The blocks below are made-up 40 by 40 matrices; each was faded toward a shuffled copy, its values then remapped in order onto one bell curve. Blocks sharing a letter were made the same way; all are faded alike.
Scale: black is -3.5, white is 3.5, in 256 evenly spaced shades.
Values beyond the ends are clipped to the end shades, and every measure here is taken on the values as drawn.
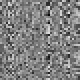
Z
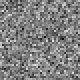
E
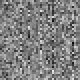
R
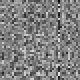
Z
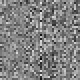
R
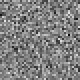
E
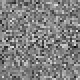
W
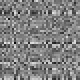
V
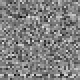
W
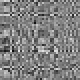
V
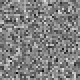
E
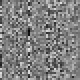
R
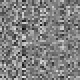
Z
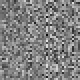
R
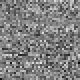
W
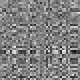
V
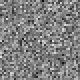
E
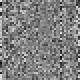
R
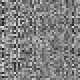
Z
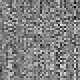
Z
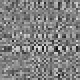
V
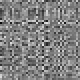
V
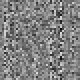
R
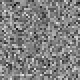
E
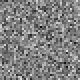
E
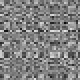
V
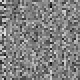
R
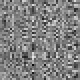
Z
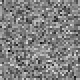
E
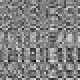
V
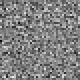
W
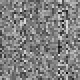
R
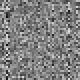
R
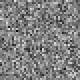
E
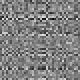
V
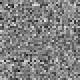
W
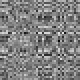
V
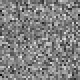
E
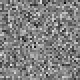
E
